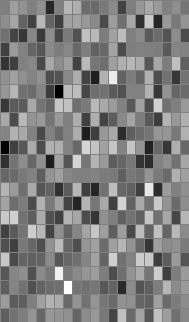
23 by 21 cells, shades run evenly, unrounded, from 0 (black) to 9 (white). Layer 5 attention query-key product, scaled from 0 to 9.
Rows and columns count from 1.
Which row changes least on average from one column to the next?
13
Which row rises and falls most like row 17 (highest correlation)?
8
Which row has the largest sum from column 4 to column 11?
11
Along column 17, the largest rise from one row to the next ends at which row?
19
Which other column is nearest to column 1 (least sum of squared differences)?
17
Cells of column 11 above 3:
19
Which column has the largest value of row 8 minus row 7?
7
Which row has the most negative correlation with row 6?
23
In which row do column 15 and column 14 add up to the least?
10
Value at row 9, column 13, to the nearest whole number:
3
